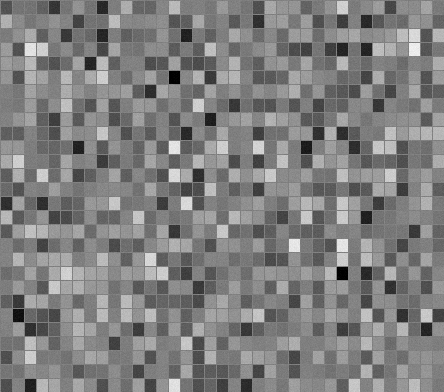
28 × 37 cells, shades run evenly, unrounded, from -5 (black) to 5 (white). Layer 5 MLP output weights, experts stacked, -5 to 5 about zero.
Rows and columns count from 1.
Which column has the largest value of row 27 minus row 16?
31
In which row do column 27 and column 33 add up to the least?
21
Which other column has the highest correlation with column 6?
9
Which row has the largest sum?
13
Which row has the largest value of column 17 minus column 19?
8
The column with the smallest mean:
27
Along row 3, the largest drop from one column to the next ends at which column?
36
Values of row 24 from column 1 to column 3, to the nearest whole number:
0 1 -3
